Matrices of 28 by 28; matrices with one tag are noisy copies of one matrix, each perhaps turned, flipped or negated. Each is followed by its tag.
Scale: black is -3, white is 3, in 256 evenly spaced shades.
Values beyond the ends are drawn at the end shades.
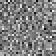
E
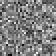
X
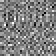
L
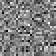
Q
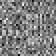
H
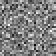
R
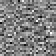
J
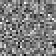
X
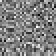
E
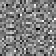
E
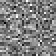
J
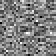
J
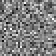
X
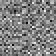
L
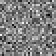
R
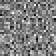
Q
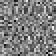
E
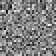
Q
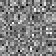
Q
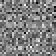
R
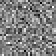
R
